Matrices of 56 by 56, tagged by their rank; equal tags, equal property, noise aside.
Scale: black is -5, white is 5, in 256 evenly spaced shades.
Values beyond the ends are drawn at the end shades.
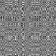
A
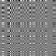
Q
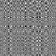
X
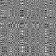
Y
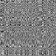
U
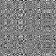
A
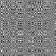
Y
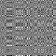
X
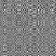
Y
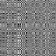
X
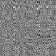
U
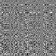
A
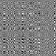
X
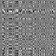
X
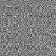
U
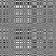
Q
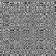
A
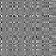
X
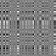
Q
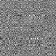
U
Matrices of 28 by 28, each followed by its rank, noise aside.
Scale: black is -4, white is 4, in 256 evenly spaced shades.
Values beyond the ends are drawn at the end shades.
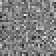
eight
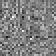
six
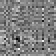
four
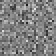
six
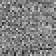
eight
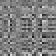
two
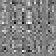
three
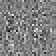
six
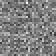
six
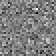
eight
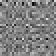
three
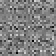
four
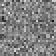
eight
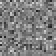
six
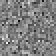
eight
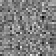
six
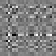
two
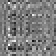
three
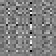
two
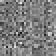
six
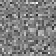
six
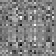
three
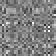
four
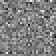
eight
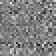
six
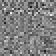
six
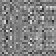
four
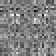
four
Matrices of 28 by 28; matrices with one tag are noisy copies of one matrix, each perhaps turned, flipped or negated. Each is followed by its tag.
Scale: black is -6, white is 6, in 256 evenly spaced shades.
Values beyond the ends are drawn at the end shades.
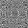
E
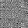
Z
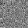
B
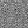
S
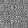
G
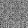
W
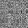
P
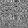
P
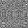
E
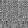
Z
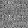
S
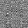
G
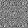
E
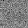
W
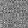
S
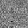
P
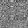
P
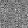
S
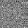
W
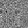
P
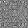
E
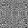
E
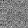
W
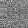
W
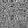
P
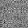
S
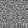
B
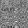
P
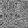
P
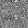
P
